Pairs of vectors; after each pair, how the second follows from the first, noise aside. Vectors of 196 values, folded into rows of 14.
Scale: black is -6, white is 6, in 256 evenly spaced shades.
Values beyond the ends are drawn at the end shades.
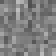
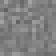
wrapped around, shrunk.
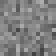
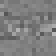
negated, partly zeroed.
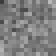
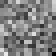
reversed, scaled up.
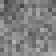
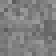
wrapped around, shrunk.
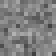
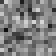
reversed, scaled up.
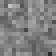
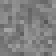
wrapped around, shrunk.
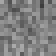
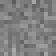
reversed, negated, shrunk.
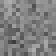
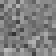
wrapped around.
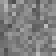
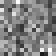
reversed, scaled up.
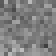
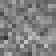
wrapped around.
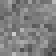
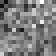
reversed, scaled up.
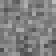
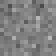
wrapped around, partly zeroed.
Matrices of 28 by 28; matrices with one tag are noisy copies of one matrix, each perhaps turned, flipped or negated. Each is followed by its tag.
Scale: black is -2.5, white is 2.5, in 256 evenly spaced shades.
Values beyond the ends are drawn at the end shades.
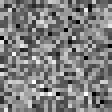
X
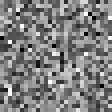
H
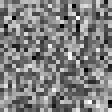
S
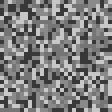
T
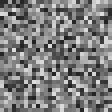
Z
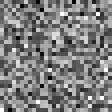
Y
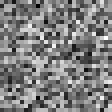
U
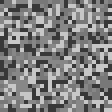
X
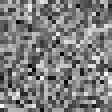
S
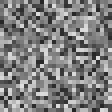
Y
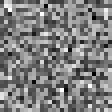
S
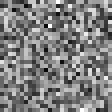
T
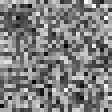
X
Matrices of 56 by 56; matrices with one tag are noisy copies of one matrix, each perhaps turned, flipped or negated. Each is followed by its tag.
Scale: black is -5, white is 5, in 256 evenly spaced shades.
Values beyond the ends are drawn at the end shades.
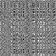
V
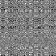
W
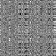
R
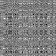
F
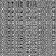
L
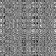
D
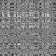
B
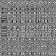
L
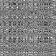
F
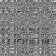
B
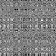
R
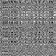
V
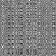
L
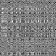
L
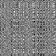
V
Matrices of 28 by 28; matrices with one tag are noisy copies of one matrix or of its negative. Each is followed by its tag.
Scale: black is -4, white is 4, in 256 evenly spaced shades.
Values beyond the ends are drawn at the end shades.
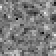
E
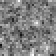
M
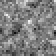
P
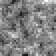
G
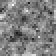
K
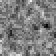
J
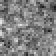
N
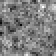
N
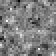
M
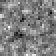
K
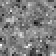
M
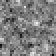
M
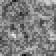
G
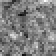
G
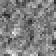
P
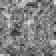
P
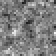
P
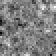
N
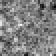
N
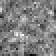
K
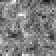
G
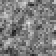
P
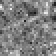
E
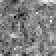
G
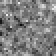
N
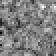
N
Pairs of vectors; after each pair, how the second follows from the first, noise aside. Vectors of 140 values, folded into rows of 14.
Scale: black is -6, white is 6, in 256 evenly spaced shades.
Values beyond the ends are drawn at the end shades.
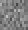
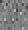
reversed, partly zeroed.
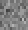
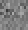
partly zeroed.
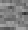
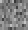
shuffled.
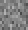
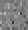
partly zeroed.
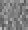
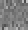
reversed, partly zeroed.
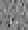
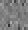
partly zeroed.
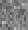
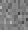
wrapped around, negated, partly zeroed.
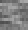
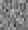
shuffled.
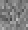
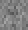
wrapped around, shrunk.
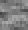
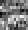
scaled up.
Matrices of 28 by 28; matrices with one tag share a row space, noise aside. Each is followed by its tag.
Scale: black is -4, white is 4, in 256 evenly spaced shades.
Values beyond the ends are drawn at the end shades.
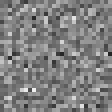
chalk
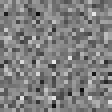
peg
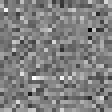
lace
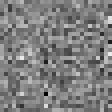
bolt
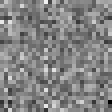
bolt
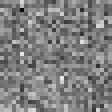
lace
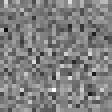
peg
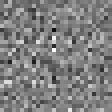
peg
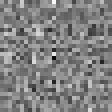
peg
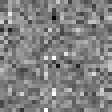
bolt
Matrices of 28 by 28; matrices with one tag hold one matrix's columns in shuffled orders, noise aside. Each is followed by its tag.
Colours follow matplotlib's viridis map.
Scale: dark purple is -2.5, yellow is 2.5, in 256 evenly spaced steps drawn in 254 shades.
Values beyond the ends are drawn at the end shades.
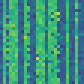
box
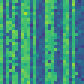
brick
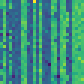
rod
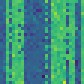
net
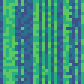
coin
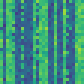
net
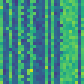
net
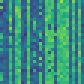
brick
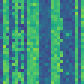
brick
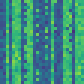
net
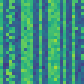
net
